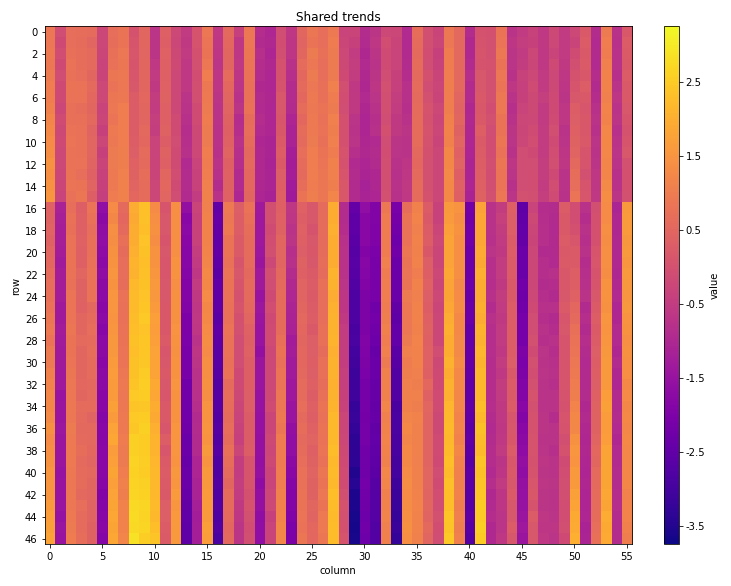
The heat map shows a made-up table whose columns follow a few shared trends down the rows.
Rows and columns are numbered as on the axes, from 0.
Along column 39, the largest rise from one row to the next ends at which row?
16
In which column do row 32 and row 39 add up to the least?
29
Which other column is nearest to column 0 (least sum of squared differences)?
7
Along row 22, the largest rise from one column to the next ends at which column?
41
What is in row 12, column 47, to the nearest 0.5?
-0.5
